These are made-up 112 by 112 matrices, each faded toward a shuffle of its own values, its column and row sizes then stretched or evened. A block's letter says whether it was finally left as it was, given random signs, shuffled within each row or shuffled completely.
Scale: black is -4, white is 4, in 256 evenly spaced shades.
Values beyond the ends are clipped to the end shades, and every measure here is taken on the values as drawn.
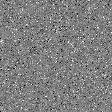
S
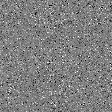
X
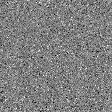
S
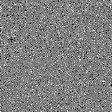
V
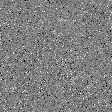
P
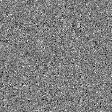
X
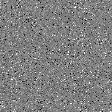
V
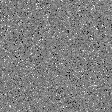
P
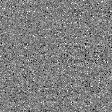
V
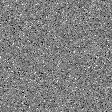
P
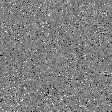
S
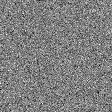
P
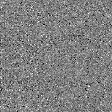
V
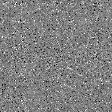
X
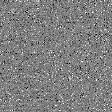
V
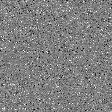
S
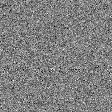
S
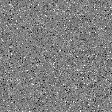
V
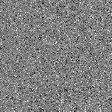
V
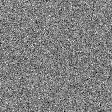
P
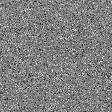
S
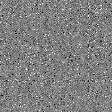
V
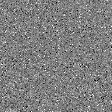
X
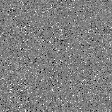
V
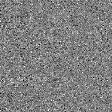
V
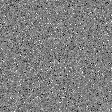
P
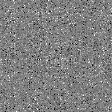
V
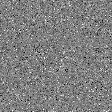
S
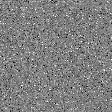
S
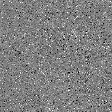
V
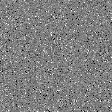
V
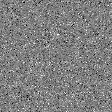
S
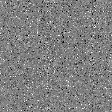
X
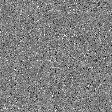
X
